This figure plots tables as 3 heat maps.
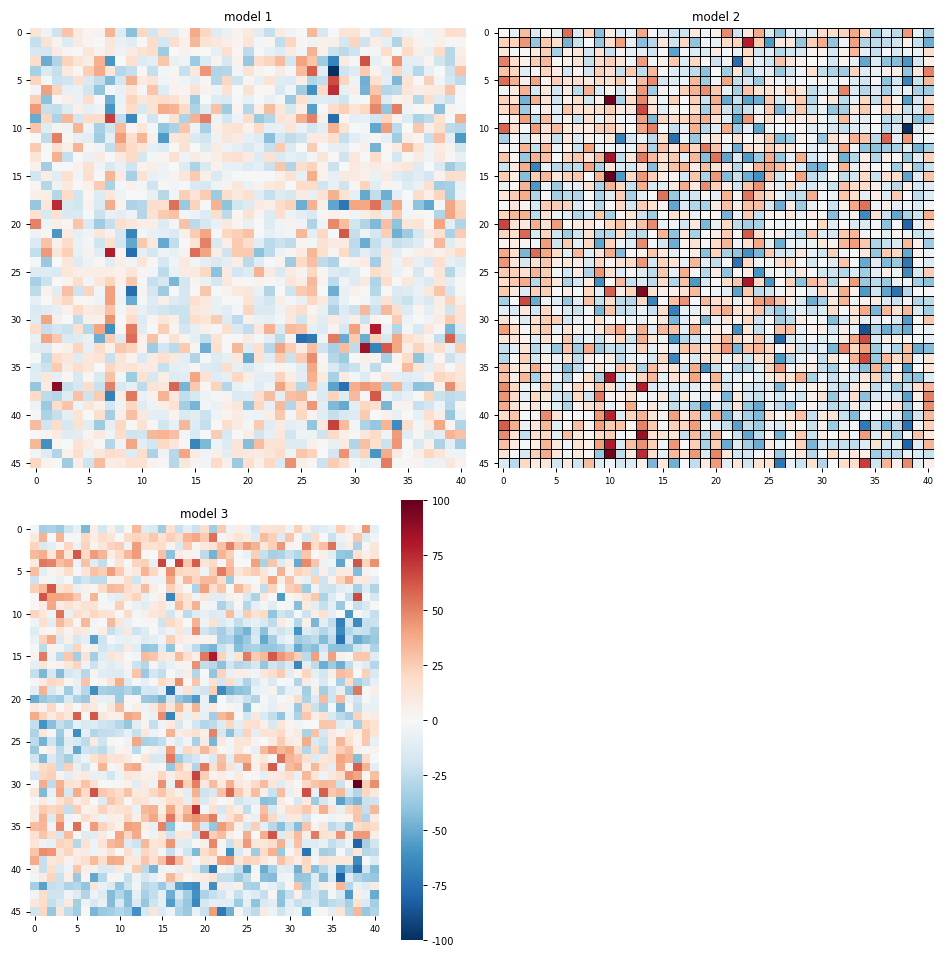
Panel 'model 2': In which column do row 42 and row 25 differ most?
13
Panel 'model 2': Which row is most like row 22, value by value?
0
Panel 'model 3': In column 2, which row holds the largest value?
7
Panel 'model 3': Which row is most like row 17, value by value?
25
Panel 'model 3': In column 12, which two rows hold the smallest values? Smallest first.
45, 19
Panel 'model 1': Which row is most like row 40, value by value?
16
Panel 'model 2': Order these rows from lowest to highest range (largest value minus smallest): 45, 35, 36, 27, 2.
2, 35, 36, 45, 27
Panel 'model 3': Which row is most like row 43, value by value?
44
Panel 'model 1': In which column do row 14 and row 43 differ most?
9
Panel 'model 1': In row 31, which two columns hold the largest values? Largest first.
32, 9
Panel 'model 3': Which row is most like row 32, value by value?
11
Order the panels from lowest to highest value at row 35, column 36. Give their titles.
model 2, model 3, model 1
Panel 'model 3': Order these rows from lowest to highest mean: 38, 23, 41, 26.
41, 23, 38, 26
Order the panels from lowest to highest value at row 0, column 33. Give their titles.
model 3, model 1, model 2
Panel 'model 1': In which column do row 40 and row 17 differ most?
31
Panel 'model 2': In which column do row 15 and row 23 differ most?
10
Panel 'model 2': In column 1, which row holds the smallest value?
45
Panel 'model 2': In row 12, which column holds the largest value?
19
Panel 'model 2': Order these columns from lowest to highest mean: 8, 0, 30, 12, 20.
30, 12, 8, 20, 0
